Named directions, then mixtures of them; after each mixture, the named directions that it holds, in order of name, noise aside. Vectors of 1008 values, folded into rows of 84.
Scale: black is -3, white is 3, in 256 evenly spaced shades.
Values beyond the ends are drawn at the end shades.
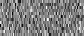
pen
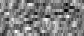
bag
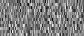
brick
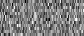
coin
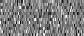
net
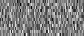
brick.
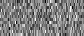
brick, coin, net.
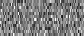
coin, net, pen.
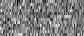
bag, brick, net.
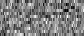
bag, coin.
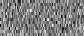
brick, pen.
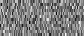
coin, net, pen.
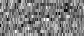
bag, pen.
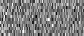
brick, coin, pen.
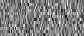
brick, net.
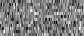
bag, coin, pen.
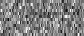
bag, net.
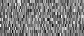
brick, pen.
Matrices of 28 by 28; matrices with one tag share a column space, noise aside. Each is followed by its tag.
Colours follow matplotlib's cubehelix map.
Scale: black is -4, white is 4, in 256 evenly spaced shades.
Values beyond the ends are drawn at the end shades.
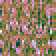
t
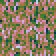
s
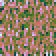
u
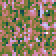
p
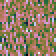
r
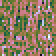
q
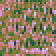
t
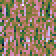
p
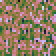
s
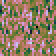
t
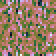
u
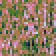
t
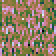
t
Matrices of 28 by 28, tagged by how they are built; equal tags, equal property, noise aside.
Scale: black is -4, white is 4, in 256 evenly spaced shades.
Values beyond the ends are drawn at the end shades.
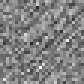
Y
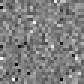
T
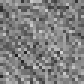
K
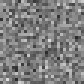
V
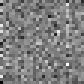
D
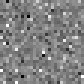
T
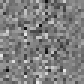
D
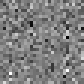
D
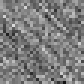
K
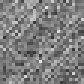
Y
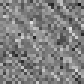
K
